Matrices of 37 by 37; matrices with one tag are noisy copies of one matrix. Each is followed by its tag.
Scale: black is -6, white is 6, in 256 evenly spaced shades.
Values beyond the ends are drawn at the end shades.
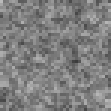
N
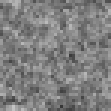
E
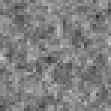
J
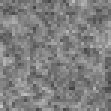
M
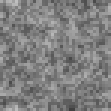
E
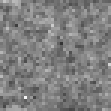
E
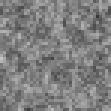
J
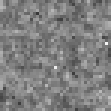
N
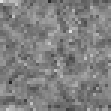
E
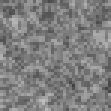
M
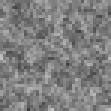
J
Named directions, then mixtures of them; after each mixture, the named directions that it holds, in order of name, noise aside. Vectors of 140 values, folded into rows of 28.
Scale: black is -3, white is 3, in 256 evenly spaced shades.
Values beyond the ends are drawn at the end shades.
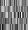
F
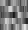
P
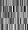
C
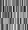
C.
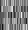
C, F, P.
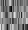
C, F, P.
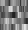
P.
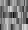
P.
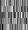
C, F, P.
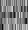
C, F, P.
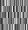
C, F.
